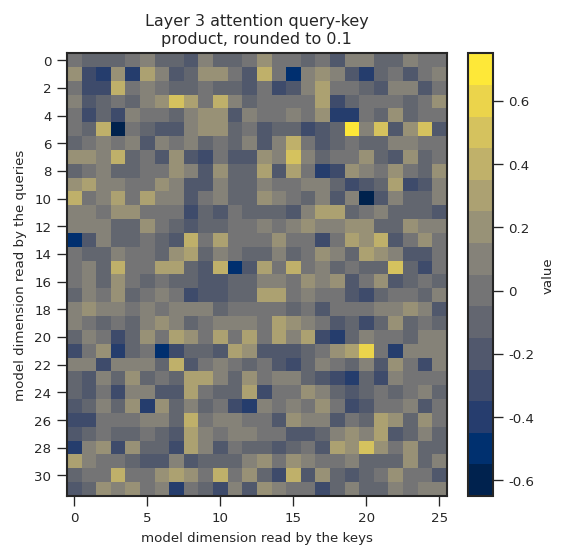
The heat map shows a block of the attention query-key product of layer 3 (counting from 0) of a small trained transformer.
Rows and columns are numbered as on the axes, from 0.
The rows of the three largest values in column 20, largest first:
21, 28, 14
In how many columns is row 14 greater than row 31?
9
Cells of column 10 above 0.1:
9
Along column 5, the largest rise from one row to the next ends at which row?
26
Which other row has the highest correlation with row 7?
29
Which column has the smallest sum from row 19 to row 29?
3
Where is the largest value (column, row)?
19, 5
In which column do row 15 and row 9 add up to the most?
22
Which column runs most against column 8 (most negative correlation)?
0
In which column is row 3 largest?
7
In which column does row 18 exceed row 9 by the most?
23
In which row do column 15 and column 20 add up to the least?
1
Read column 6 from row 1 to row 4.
0.1 0 0.2 0
